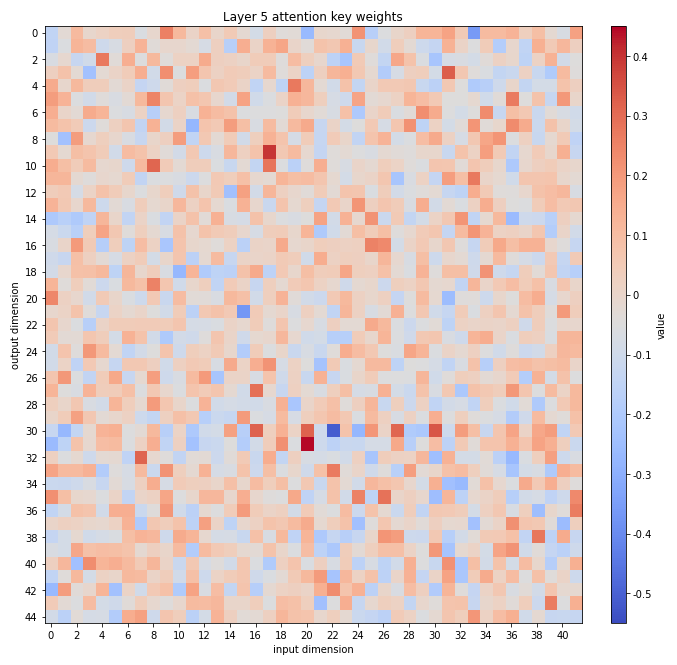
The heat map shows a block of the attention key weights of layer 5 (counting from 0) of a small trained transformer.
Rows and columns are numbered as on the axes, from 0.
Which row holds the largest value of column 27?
30
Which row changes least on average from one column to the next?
22
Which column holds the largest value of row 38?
38
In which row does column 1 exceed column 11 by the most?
7
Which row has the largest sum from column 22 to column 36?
16
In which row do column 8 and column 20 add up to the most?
31
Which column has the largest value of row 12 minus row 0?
33
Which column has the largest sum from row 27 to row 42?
20
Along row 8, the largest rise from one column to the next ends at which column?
2
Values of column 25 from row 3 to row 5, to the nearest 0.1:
0 0 0
